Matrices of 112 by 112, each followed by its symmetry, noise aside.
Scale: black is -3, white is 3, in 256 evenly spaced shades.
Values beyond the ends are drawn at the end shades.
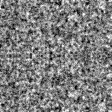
mirrored top to bottom.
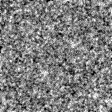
symmetric.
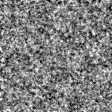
antisymmetric.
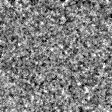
no symmetry.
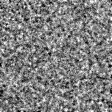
antisymmetric.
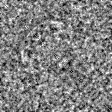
symmetric.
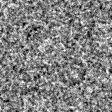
symmetric.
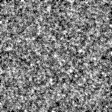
symmetric.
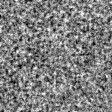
antisymmetric.
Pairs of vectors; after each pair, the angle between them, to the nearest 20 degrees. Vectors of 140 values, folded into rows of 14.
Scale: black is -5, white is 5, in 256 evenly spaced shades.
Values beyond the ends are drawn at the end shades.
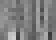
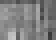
40 degrees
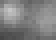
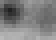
160 degrees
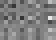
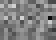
160 degrees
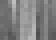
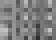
80 degrees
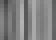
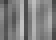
20 degrees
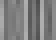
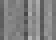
160 degrees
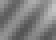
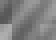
40 degrees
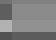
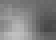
100 degrees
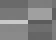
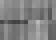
140 degrees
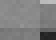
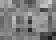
60 degrees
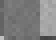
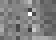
120 degrees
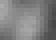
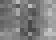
140 degrees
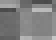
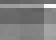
80 degrees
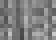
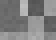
80 degrees
